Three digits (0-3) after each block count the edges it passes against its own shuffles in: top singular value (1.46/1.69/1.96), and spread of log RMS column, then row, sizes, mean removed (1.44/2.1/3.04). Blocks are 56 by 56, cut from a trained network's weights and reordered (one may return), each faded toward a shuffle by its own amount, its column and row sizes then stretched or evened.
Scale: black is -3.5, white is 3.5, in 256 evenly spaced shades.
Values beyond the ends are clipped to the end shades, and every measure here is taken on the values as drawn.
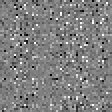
0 2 1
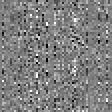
2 3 0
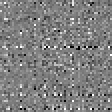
2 2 2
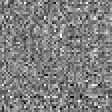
3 1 1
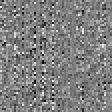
0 3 0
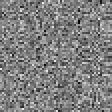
3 1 0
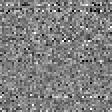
1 0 2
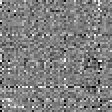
2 1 2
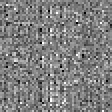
3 1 1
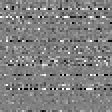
2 0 3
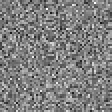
3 0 0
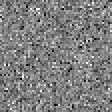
0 0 0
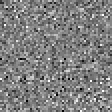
0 0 1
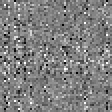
0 2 1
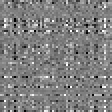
3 1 3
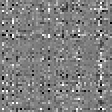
1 3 2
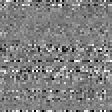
2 0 3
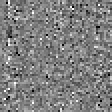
0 2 0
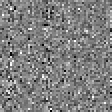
1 2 0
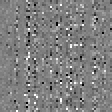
1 3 0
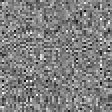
3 2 0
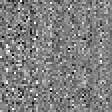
0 2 0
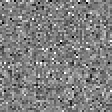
1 0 0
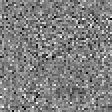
1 0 1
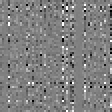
1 3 1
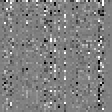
1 3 1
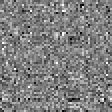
2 1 1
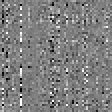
2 3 1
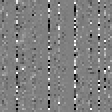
2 3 0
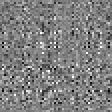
3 2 2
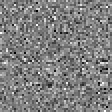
2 1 1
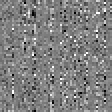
0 3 0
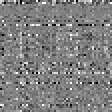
3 1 3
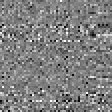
2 1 2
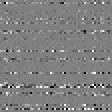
2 1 3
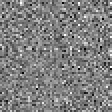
3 1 1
